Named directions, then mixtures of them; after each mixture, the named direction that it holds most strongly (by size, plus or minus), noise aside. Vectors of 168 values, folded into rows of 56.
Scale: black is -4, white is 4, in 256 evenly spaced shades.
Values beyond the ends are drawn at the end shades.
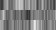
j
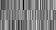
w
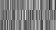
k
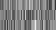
k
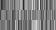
w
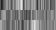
j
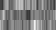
j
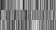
w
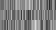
k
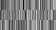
w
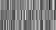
k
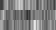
j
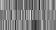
k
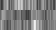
j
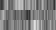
j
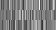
k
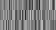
k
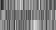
j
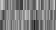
j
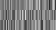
k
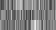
j
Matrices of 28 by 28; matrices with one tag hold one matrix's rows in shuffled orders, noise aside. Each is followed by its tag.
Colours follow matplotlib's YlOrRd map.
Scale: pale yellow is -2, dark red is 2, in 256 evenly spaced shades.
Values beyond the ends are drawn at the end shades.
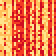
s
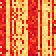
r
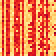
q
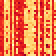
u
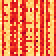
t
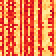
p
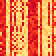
r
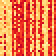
s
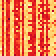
q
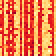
p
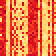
r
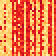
s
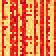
t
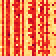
q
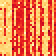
s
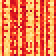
t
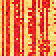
q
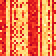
r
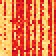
s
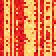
u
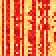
q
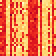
r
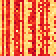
q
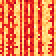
p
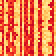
p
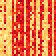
s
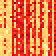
s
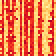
p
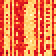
u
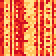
u
